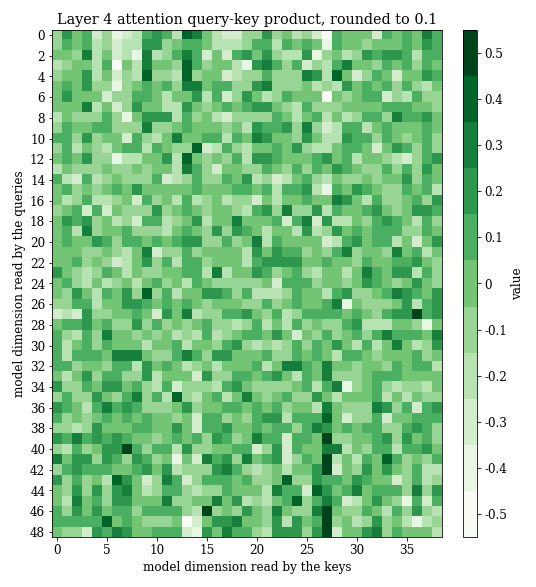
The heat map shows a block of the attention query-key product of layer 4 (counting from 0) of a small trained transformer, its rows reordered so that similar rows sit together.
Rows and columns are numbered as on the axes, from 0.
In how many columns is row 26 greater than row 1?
15
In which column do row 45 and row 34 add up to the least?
29
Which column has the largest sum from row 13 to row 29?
35
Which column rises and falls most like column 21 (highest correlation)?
13
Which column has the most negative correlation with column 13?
6
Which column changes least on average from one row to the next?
32
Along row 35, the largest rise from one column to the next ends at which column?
12
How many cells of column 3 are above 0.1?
12
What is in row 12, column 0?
0
